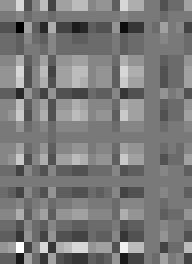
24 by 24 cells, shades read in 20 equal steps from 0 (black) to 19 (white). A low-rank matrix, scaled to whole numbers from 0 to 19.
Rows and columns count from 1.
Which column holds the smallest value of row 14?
7
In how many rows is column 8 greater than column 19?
11
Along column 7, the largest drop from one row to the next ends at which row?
23
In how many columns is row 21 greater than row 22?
14
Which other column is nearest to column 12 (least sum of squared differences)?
5
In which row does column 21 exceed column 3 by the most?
3
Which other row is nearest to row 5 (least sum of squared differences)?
4
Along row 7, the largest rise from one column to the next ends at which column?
16
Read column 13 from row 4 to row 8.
8 8 10 11 11
